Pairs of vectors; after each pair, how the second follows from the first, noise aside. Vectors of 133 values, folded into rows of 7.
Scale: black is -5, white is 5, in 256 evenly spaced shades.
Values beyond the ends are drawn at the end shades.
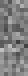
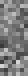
wrapped around.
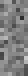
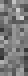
sign-scrambled.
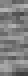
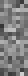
shuffled.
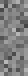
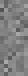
shrunk.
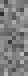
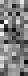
reversed, scaled up.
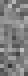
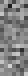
negated.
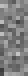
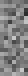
wrapped around.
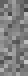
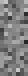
negated.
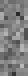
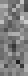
wrapped around.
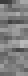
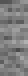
shrunk.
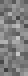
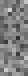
negated.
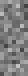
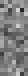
shuffled.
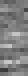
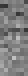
wrapped around, negated, partly zeroed.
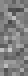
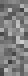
shuffled.
